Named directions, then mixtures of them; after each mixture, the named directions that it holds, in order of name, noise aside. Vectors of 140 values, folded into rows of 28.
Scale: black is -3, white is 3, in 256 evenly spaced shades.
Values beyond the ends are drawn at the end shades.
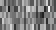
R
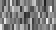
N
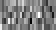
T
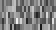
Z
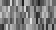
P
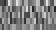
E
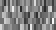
N, R, Z.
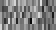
T.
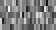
E, R, T.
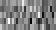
R, T.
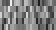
P, T.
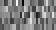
E, P, T.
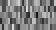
E, Z.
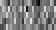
E, P.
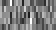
E, N, P.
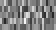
E, N, T.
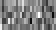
T.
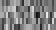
P, Z.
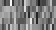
N, P.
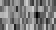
P, R, Z.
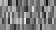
E, Z.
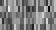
R.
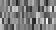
E, N, R.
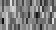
N, P, Z.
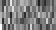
N, P, T.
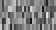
T, Z.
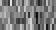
N, P, R.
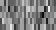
R.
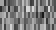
R.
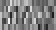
P, T.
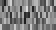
E, N.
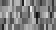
E, P, Z.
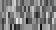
Z.
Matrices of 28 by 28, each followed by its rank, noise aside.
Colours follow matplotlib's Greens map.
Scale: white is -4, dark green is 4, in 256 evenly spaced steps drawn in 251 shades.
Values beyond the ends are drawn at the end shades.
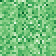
five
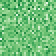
four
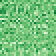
six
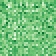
four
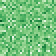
six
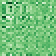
three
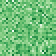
six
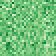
four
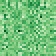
six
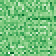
six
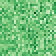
six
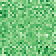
six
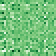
three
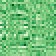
three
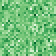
four
